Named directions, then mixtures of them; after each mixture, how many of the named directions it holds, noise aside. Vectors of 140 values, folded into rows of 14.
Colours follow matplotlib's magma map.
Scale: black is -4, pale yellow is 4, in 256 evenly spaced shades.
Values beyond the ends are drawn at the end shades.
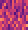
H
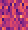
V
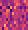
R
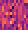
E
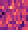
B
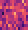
three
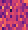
four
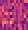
one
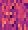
one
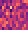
four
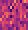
three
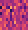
one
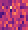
two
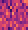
four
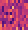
one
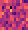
three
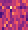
two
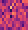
four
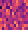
two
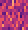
two
